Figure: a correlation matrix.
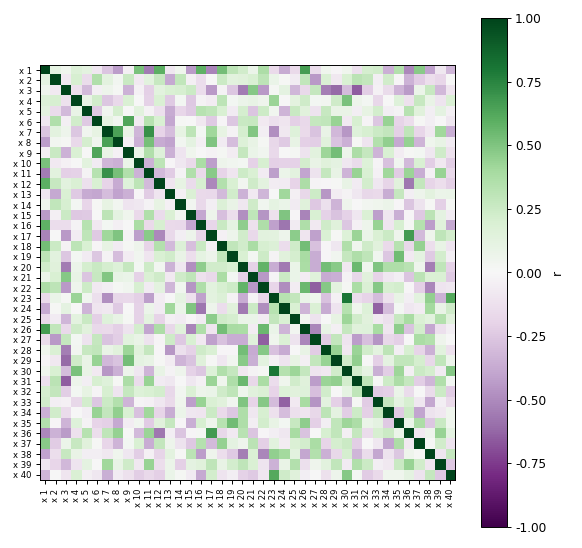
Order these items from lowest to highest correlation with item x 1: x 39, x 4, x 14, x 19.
x 39, x 14, x 4, x 19
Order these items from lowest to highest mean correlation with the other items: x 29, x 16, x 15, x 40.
x 15, x 40, x 16, x 29
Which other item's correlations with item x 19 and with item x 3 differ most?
x 31
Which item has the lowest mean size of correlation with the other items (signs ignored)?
x 14
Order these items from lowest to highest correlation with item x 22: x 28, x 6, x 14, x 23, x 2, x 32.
x 23, x 6, x 14, x 32, x 2, x 28
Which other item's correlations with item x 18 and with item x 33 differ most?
x 30
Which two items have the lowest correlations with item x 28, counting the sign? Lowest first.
x 3, x 13
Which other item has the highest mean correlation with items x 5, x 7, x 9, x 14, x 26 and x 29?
x 20
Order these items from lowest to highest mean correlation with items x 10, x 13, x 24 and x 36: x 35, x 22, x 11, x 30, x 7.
x 22, x 7, x 11, x 30, x 35
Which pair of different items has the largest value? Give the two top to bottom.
x 23, x 30
